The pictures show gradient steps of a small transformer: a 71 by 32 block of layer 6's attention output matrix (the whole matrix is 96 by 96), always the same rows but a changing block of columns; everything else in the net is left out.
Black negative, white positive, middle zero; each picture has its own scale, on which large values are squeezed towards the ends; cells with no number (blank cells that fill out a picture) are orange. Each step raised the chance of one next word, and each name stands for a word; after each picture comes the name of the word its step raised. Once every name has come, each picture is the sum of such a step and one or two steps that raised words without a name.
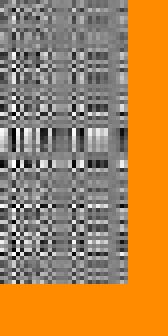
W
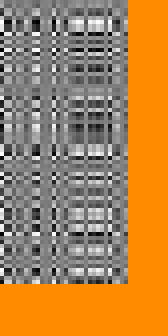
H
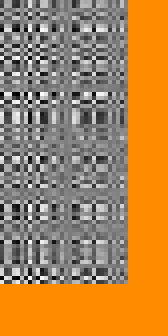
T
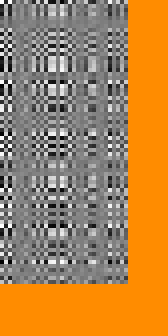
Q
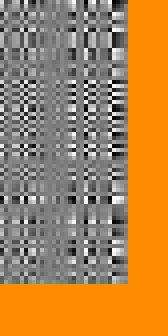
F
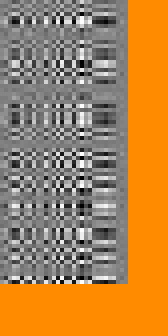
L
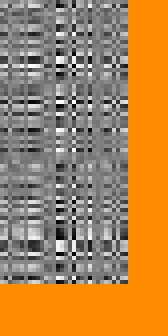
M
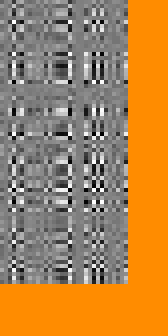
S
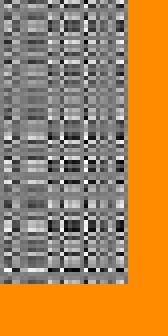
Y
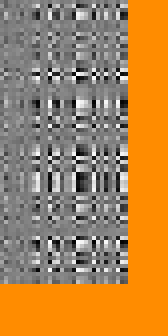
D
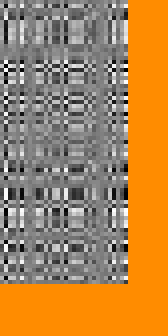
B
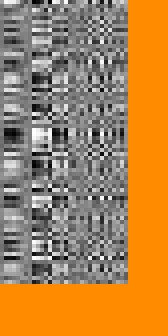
W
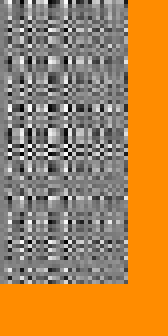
F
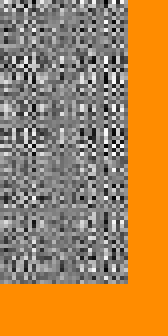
F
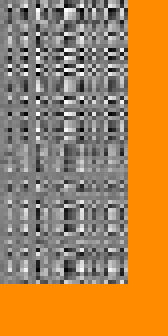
H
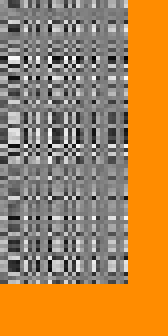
T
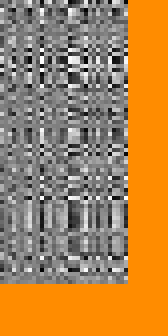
Q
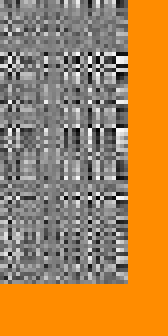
M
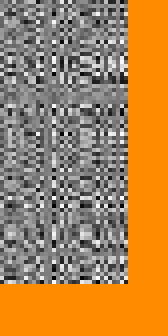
L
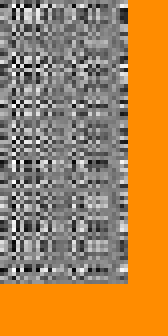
Y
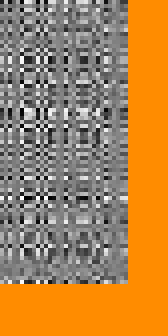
F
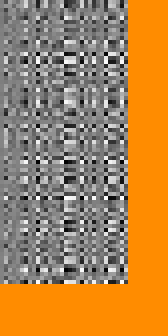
Y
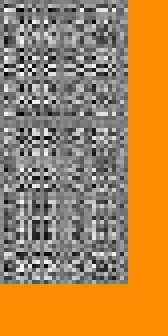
M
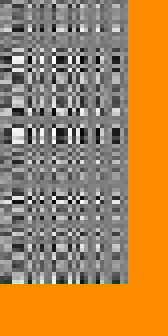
S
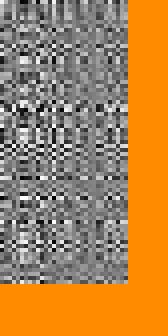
F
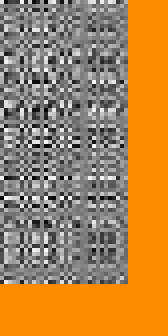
F
